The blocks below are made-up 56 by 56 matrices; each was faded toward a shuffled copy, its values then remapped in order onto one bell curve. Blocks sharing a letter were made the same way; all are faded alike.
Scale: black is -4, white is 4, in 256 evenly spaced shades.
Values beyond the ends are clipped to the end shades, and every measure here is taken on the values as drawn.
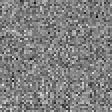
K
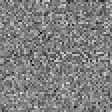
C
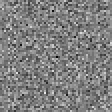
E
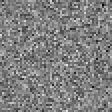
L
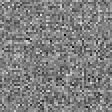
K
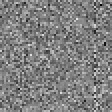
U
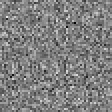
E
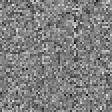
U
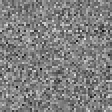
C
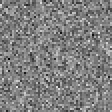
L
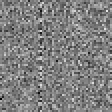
E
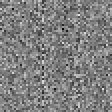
U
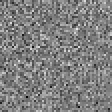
K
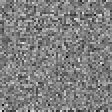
C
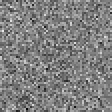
L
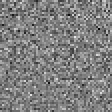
K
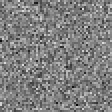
L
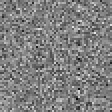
E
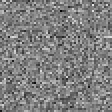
C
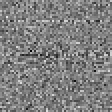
C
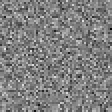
K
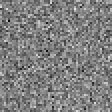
L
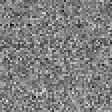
C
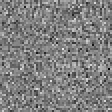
E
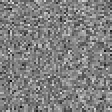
E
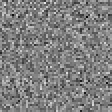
K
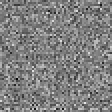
K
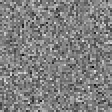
L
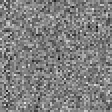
L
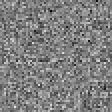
K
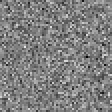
L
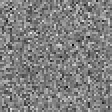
U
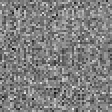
E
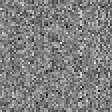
E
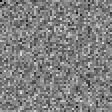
U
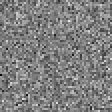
L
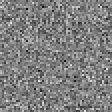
C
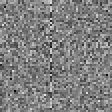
E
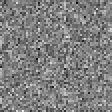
U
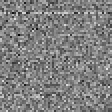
C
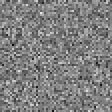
K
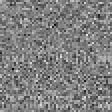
K
